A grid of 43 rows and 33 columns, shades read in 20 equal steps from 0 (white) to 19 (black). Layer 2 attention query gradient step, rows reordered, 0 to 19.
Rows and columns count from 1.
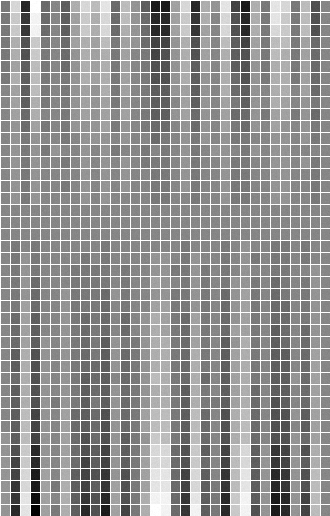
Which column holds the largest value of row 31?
4
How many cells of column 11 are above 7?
32
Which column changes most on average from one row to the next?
16
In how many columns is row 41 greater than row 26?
18
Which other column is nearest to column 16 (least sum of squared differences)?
17
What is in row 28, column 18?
10
